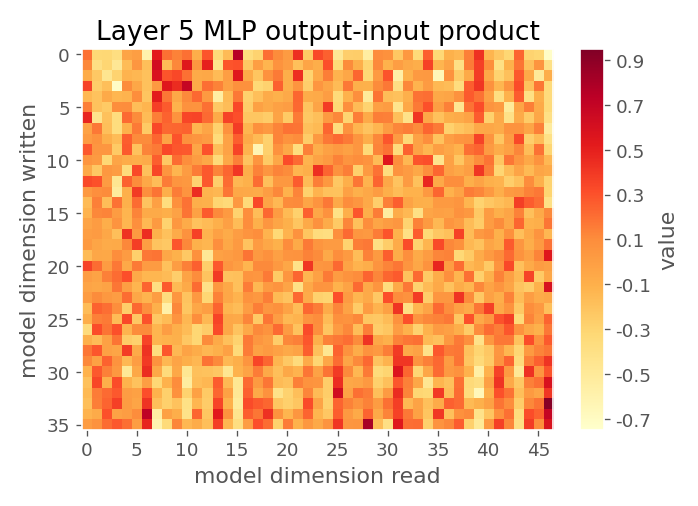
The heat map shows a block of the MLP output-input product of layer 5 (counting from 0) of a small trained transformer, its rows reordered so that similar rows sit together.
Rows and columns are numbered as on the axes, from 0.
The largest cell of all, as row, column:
33, 46
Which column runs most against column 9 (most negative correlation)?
3
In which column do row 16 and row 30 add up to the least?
39
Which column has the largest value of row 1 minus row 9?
17
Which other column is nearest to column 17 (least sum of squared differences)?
44
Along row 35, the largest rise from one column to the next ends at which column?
31
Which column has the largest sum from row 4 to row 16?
7
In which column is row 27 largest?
28
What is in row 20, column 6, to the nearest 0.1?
0
